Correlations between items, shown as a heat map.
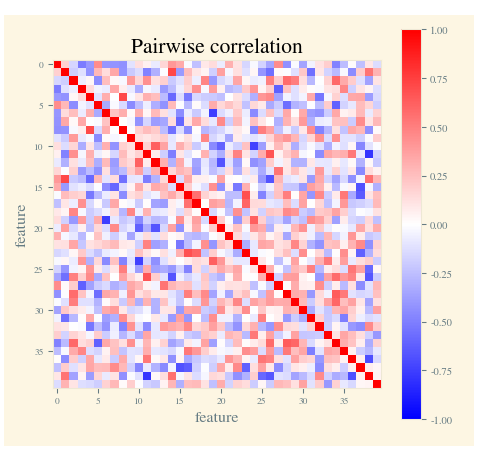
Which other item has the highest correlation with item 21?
36
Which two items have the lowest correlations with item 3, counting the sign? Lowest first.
27, 0
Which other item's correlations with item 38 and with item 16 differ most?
23
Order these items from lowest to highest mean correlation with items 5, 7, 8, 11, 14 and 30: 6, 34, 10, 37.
10, 34, 6, 37
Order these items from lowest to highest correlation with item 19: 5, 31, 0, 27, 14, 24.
27, 14, 0, 5, 31, 24
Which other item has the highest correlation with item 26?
11
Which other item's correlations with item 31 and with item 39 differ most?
1
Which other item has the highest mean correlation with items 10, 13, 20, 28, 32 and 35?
16
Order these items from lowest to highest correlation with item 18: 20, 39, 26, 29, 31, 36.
31, 36, 20, 39, 26, 29
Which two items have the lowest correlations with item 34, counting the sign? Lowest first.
5, 0
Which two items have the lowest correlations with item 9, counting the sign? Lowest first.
5, 21
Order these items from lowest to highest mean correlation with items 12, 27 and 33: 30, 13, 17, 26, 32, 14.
17, 30, 14, 32, 26, 13
